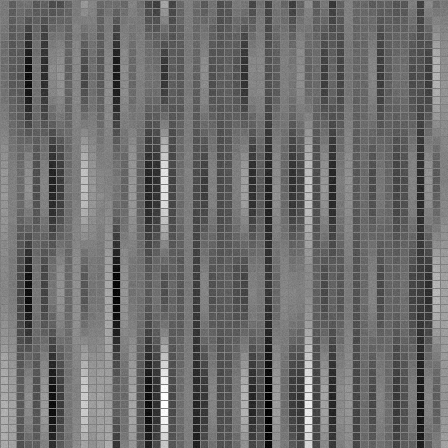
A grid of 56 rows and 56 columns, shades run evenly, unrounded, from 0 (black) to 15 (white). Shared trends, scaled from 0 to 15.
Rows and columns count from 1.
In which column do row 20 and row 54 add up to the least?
34
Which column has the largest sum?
39
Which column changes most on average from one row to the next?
21
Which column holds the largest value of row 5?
55
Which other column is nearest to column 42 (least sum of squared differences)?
20
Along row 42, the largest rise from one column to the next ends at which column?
16
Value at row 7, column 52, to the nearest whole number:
5
